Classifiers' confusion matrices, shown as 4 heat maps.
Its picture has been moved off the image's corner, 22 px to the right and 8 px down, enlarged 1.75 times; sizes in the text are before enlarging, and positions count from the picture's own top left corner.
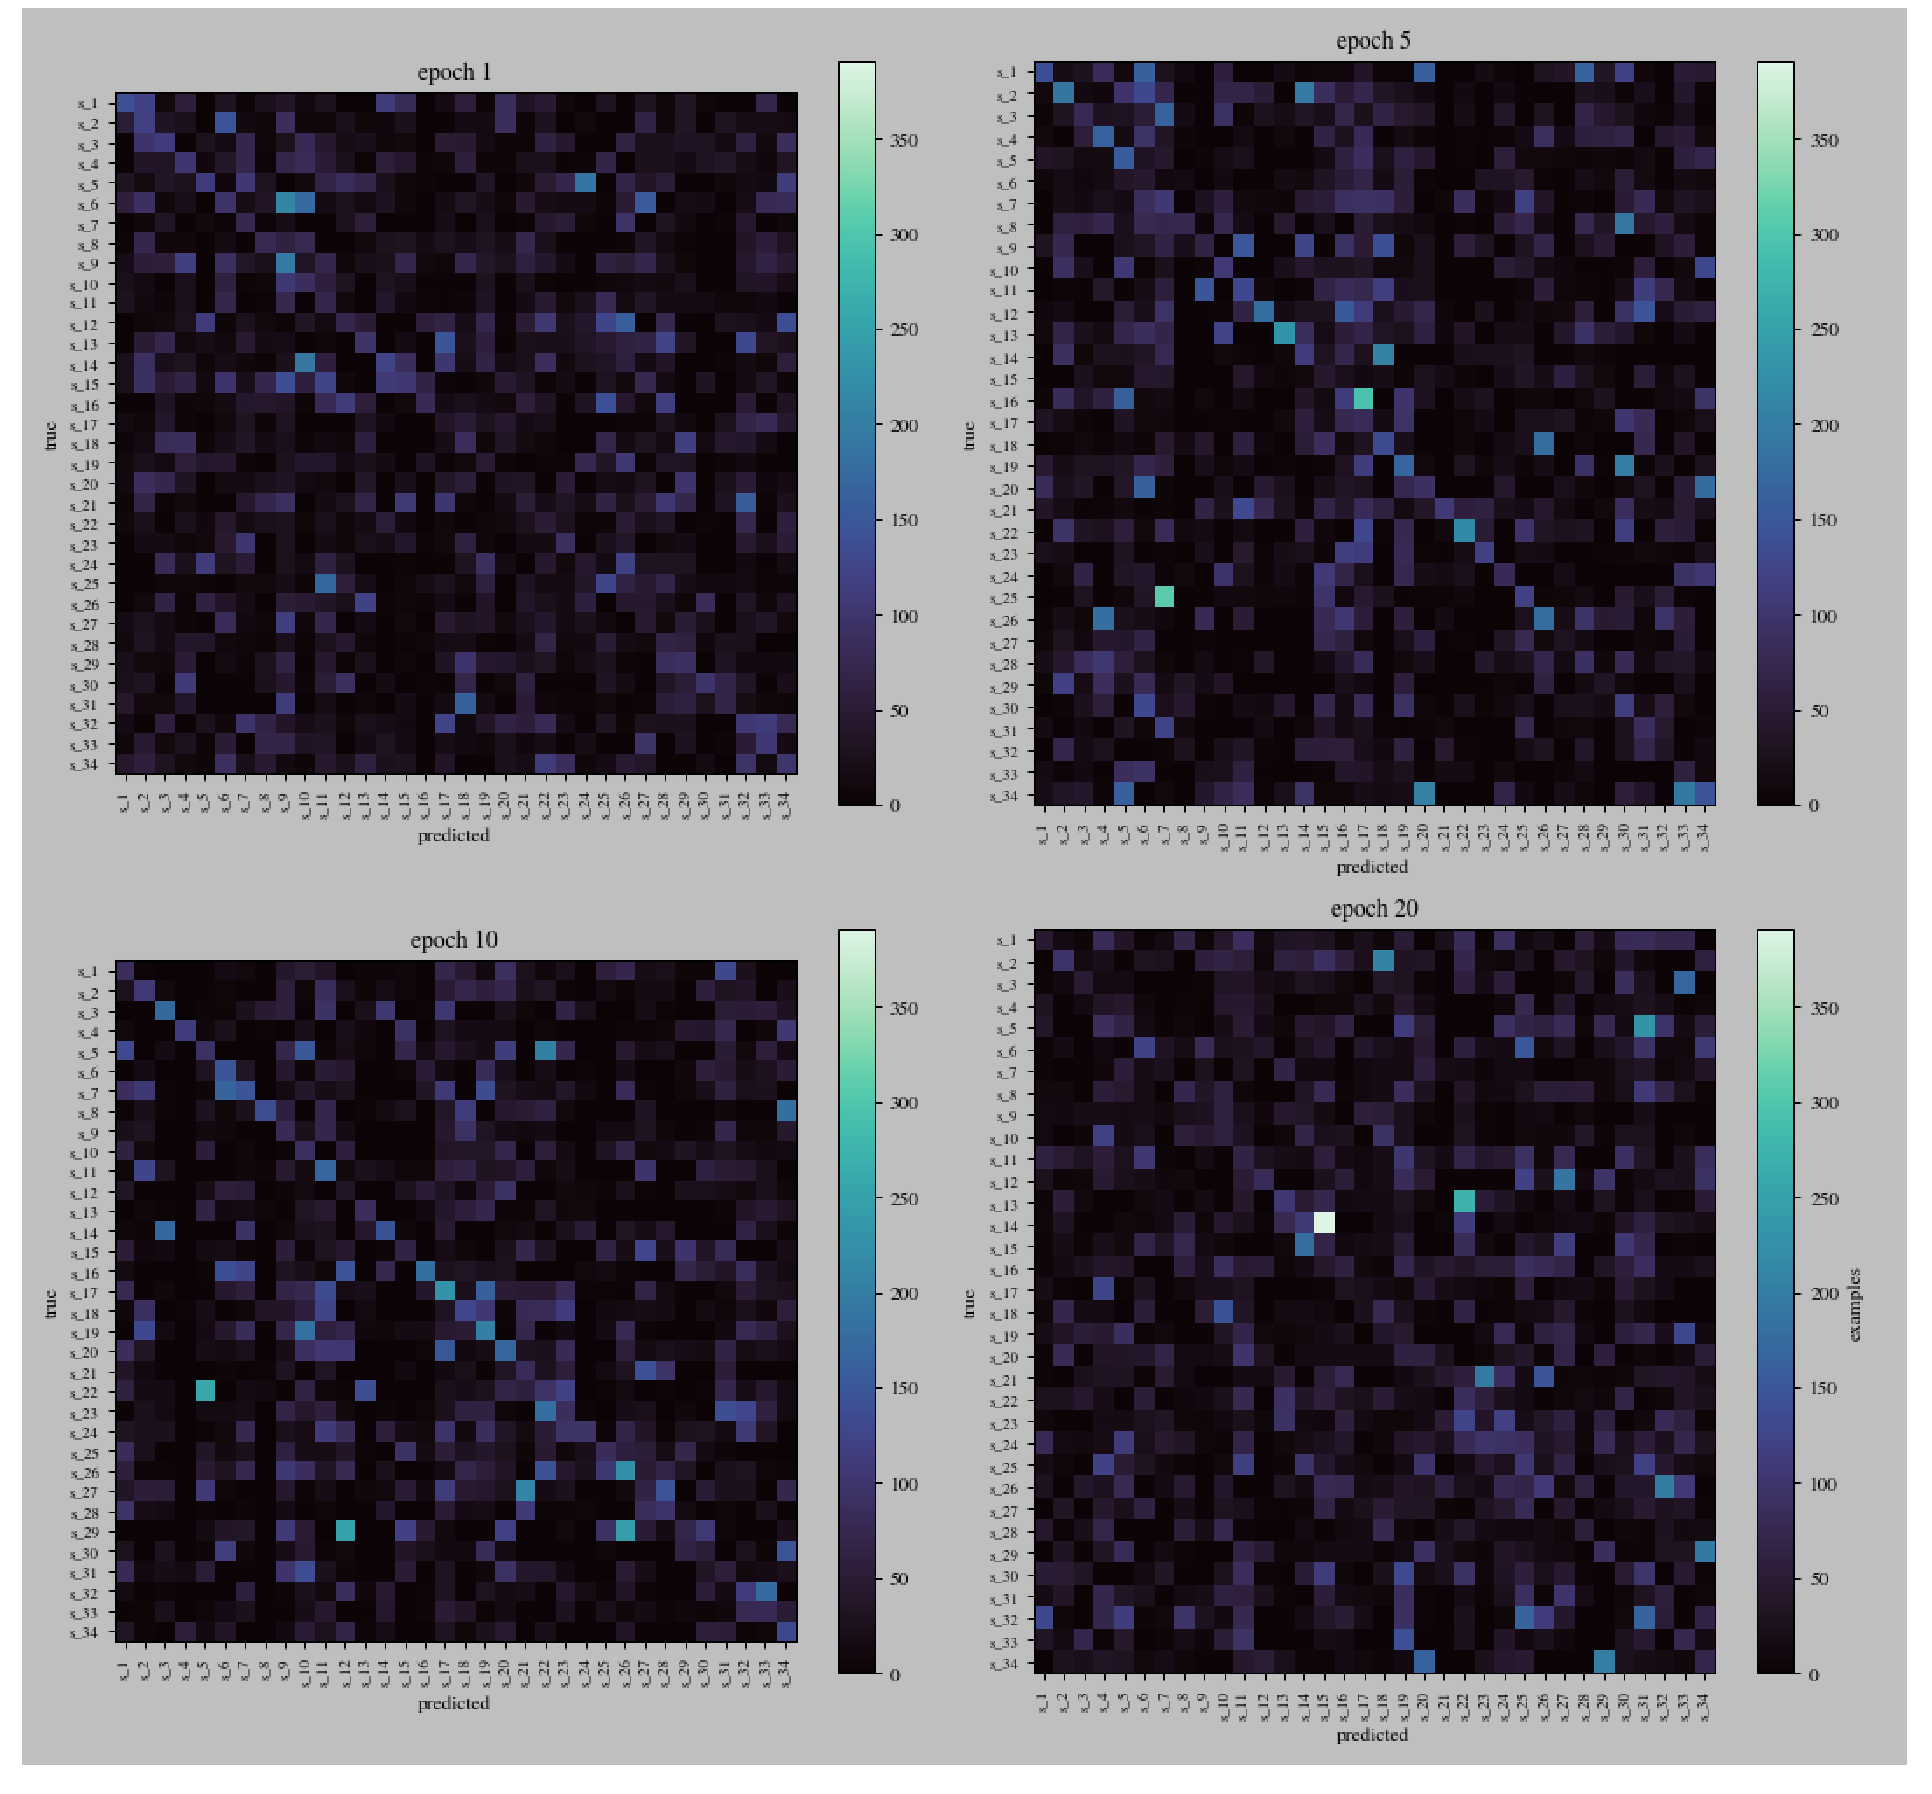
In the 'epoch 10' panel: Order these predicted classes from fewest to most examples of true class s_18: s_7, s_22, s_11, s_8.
s_7, s_8, s_22, s_11
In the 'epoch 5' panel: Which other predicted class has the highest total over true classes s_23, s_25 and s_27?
s_7
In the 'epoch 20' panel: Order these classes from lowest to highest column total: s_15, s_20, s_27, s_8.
s_8, s_20, s_27, s_15
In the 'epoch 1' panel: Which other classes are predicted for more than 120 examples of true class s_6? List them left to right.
s_9, s_10, s_27
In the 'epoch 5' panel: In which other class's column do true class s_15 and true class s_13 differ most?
s_10
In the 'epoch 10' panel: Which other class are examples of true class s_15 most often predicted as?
s_27
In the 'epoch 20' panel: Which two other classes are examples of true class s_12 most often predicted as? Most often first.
s_27, s_25
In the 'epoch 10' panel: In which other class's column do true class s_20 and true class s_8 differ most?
s_34
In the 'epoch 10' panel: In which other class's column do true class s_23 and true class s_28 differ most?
s_22
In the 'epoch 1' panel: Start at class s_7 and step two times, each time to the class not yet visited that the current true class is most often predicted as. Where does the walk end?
s_13
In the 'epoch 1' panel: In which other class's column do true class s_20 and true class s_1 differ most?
s_14
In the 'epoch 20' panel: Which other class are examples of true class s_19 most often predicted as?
s_33
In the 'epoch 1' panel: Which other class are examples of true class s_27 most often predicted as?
s_9
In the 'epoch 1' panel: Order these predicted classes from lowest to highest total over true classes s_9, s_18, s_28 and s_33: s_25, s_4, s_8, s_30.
s_30, s_8, s_25, s_4
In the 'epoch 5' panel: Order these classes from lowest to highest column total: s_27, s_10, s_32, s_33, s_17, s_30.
s_27, s_32, s_10, s_33, s_30, s_17
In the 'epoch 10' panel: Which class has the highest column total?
s_17
